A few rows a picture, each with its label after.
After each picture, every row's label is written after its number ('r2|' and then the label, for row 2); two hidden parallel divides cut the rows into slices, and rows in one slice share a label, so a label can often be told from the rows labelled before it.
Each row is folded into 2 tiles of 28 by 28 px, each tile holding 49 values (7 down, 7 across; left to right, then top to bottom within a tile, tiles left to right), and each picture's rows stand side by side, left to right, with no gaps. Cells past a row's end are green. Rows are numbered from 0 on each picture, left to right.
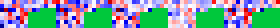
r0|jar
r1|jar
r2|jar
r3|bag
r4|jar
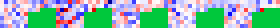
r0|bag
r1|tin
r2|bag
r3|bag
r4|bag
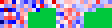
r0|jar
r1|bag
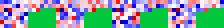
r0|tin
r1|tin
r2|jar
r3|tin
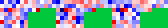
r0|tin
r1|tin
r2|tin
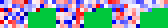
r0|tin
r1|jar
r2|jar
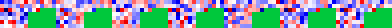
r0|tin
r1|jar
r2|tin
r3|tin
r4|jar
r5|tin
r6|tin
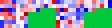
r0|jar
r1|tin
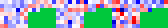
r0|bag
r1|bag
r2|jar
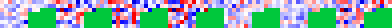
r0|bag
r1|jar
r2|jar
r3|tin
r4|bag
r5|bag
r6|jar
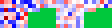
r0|jar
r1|bag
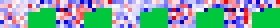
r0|bag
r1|jar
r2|bag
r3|jar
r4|jar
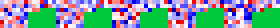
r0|tin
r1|jar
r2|jar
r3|tin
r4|tin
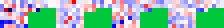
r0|jar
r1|bag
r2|bag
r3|bag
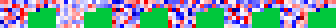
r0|jar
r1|bag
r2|tin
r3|tin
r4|jar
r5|jar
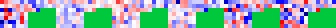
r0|jar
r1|bag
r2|bag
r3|bag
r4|tin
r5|tin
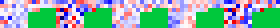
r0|bag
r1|tin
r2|bag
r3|bag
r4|tin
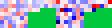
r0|bag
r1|jar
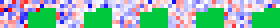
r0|tin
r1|bag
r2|bag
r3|bag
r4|bag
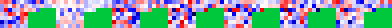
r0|jar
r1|bag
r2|tin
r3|tin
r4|tin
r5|jar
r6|jar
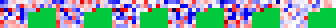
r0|tin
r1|tin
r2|tin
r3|tin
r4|tin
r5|bag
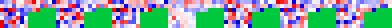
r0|tin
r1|jar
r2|tin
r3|bag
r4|jar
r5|jar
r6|jar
